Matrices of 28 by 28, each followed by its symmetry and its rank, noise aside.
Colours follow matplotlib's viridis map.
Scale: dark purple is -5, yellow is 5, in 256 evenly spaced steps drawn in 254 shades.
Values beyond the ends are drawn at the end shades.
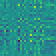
no symmetry, rank three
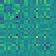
symmetric, rank four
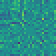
antisymmetric, rank four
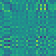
antisymmetric, rank two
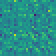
antisymmetric, rank four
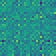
symmetric, rank four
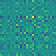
no symmetry, rank three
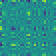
antisymmetric, rank two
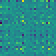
no symmetry, rank four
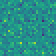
antisymmetric, rank four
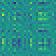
antisymmetric, rank two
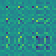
symmetric, rank two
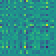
symmetric, rank two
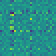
no symmetry, rank three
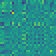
symmetric, rank three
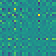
no symmetry, rank two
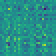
no symmetry, rank four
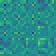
symmetric, rank three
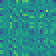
no symmetry, rank three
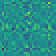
antisymmetric, rank four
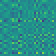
no symmetry, rank two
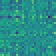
no symmetry, rank four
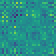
symmetric, rank two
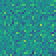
symmetric, rank four
